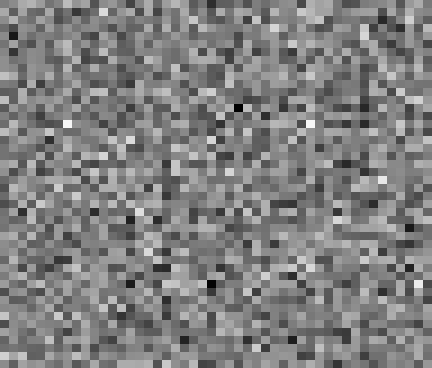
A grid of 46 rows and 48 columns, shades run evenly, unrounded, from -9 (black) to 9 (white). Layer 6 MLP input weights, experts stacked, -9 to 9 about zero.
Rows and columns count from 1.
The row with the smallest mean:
15
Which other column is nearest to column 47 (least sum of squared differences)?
20
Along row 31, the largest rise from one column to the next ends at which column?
29
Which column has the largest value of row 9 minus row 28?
18
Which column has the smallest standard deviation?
40
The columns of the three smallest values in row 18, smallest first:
6, 25, 45
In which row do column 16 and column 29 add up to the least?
19
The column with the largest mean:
35
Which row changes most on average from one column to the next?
27
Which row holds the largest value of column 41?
5
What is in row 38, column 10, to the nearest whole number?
0
